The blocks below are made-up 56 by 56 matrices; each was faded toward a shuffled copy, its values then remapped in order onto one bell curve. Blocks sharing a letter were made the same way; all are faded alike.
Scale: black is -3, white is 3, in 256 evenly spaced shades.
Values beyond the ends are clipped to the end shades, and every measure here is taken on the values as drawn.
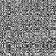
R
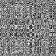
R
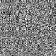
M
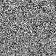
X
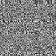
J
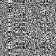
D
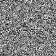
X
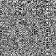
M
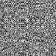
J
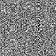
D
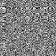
J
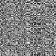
R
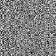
D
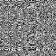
M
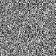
D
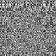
J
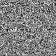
X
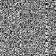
D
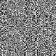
D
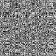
J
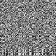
J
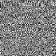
J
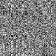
D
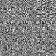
J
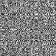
J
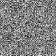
M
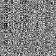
M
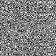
M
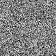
X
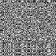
R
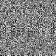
M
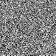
X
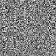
D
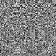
M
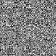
M
